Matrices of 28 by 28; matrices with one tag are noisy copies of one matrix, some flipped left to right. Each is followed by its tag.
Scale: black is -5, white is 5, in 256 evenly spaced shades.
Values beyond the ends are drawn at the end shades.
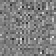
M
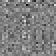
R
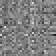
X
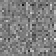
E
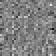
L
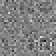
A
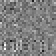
A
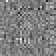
M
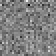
R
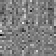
X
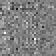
M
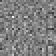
L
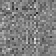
M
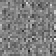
E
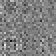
A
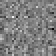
L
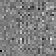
M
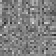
X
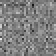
E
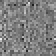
E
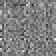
E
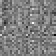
X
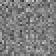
R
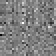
X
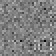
A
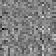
L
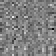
L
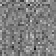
R
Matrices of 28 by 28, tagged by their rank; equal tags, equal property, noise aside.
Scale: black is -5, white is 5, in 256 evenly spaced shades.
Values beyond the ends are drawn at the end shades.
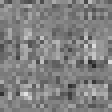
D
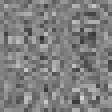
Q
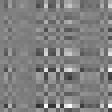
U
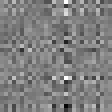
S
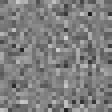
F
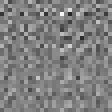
D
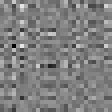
D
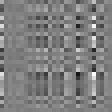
U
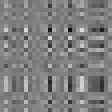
U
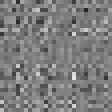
Q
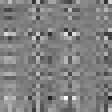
S
